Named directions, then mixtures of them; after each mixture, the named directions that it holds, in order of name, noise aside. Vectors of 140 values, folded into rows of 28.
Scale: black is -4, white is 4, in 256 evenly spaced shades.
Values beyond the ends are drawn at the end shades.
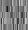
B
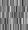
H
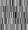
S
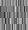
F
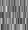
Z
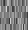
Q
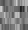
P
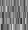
Z.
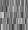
Z.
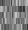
P, S, Z.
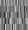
F.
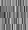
F.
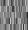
Q.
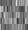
B, P, Z.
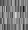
P, S.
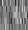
H, S, Z.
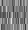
F, S, Z.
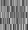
B, H, Q.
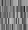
F, P.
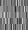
F.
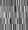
F.
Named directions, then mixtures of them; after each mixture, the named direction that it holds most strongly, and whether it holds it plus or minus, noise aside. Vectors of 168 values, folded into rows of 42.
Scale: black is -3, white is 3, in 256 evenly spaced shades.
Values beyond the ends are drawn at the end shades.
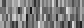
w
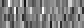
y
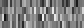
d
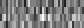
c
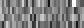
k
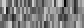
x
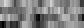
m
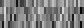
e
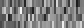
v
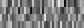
x, plus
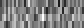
c, plus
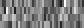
x, minus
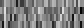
e, plus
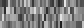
x, minus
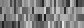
d, plus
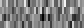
c, minus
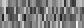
d, minus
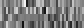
c, minus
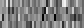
d, minus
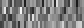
v, plus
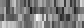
m, minus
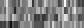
m, plus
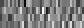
v, plus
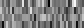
k, plus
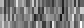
e, minus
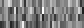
y, plus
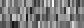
w, plus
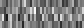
d, plus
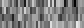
x, plus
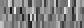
v, minus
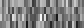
w, plus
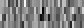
c, minus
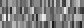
v, minus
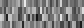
d, plus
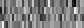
k, minus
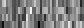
w, minus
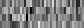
v, plus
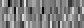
y, minus
